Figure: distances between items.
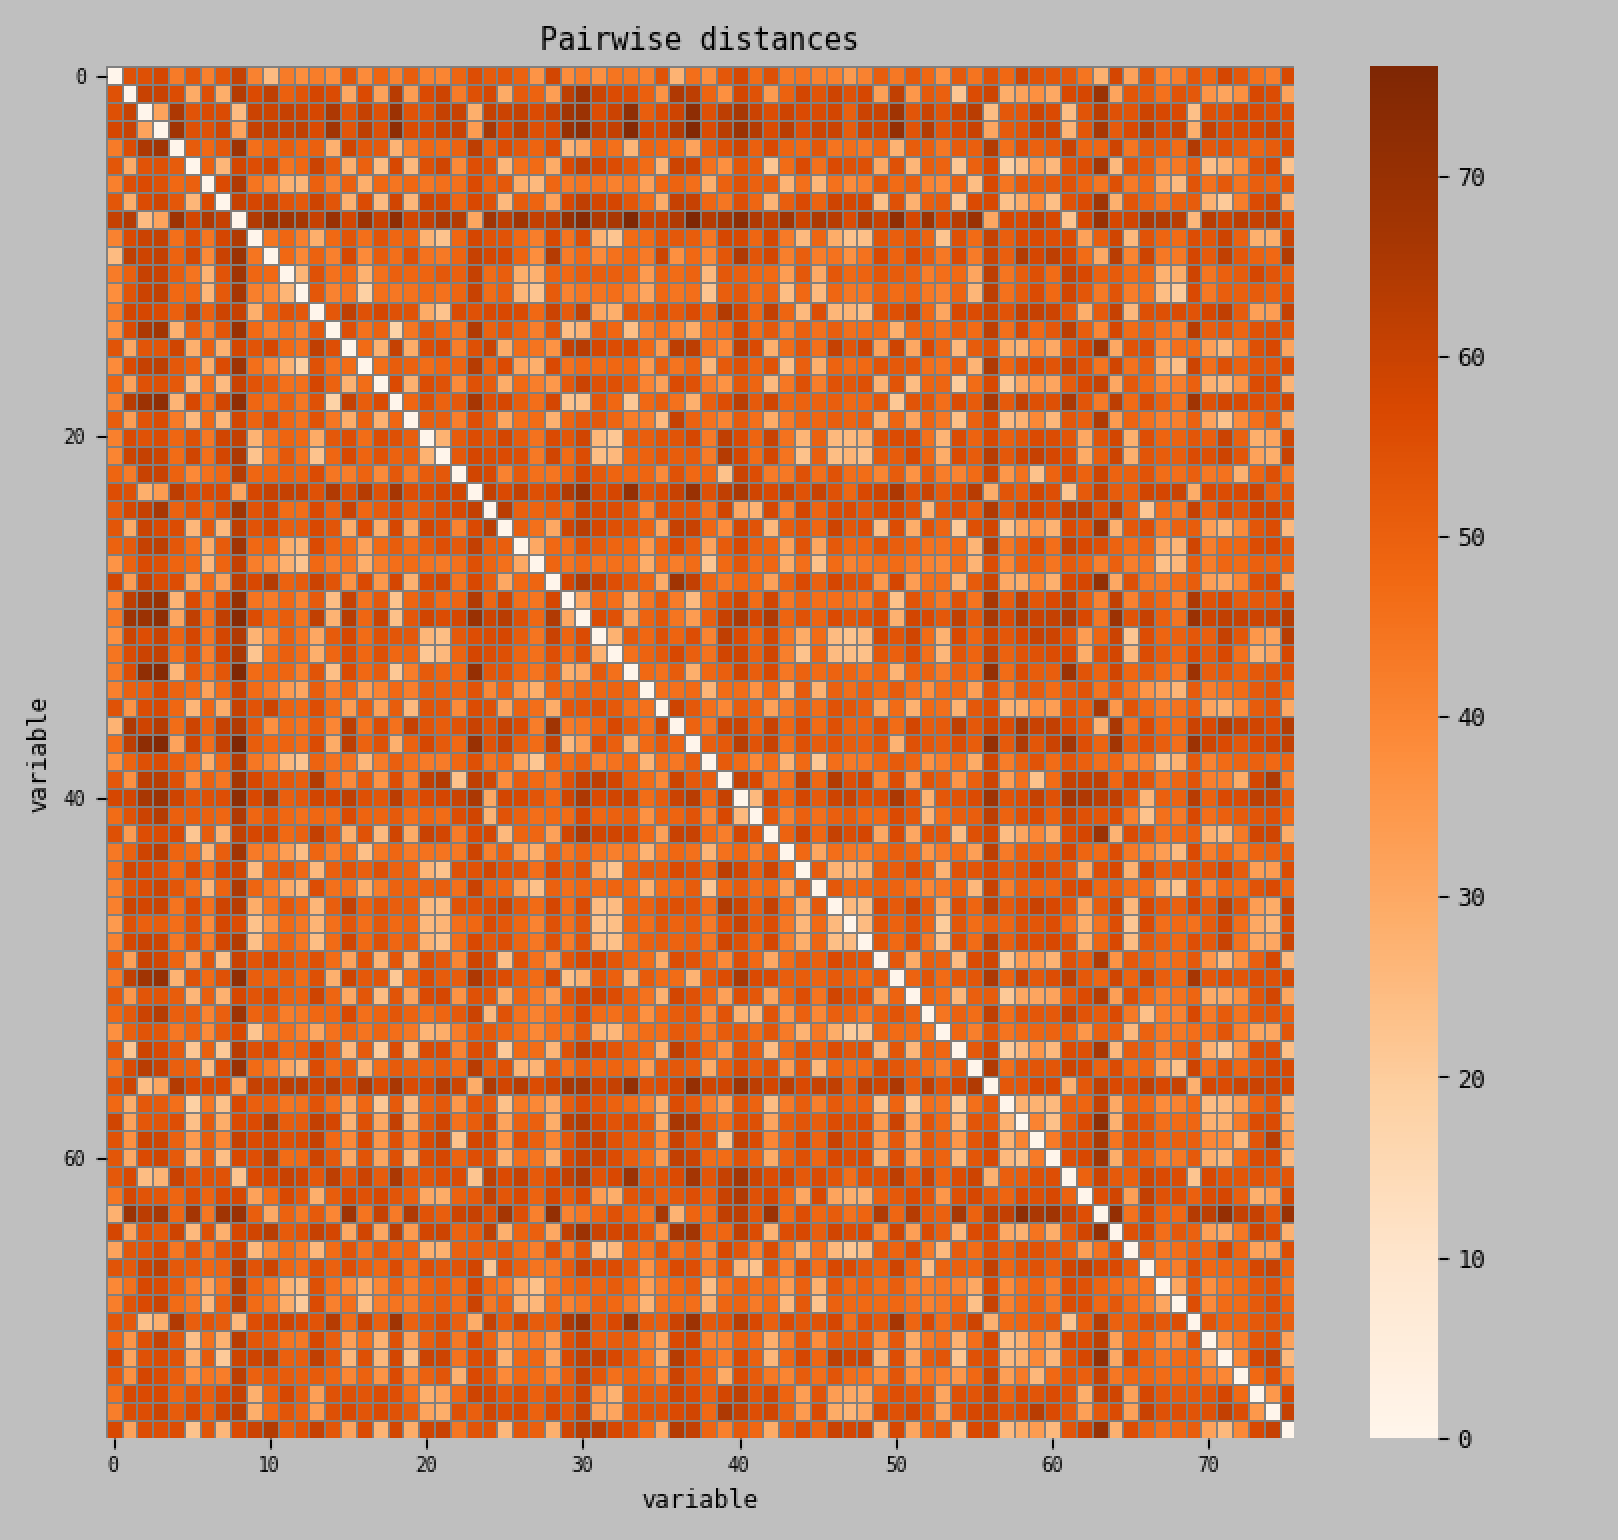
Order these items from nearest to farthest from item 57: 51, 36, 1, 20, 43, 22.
51, 1, 22, 43, 20, 36
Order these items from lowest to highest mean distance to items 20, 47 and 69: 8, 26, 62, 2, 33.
62, 2, 8, 26, 33
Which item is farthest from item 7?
63
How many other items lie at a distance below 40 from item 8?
6
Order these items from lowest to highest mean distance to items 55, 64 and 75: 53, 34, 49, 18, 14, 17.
17, 49, 34, 53, 14, 18
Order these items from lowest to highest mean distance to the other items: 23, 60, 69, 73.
60, 73, 69, 23
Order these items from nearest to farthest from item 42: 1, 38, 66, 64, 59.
64, 1, 59, 38, 66
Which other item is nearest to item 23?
61
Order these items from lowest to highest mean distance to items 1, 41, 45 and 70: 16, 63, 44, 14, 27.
27, 16, 14, 44, 63
